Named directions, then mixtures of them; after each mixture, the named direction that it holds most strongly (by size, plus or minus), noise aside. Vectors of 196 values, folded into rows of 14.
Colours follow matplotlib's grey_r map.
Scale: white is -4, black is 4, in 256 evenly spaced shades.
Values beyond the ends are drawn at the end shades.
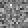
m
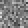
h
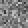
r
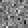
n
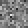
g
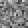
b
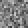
h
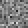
n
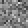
r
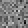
n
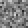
b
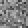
r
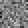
h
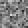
b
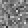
n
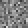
n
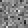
n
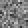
r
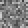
h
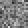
h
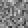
b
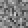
b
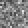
b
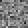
n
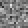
m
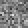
r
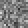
h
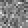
r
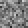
b
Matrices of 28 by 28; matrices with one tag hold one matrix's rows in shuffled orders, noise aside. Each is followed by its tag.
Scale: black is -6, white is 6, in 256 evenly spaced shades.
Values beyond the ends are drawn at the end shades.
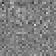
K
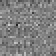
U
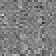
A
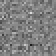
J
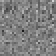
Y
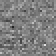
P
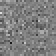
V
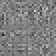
K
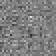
J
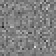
K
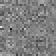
V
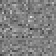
J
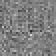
J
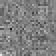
V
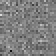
V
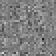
A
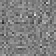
K
